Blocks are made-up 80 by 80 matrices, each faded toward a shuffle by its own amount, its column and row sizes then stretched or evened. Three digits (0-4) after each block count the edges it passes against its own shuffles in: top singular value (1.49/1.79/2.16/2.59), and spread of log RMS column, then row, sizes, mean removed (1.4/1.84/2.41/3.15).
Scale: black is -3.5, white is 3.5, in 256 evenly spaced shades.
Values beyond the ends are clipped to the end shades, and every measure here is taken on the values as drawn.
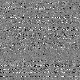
0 0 4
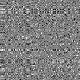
4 0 2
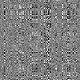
4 4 2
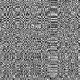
4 1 3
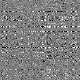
3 2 4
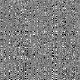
3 4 2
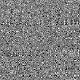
2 1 2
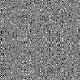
3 3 0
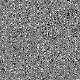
1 3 1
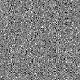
3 2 0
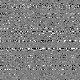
3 0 4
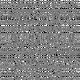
4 0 4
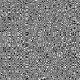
4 2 0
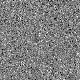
0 0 0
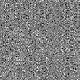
3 1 0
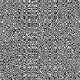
4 3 0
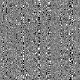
3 4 1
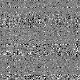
1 2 4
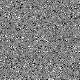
0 0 3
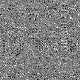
2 0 2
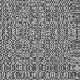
4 2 0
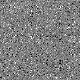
1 2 2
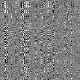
4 4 1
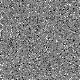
0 2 0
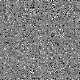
0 2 3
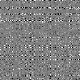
4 3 4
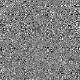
1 3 3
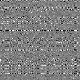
4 0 4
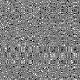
4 1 0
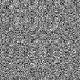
3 0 1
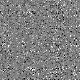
1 2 1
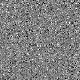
1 0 1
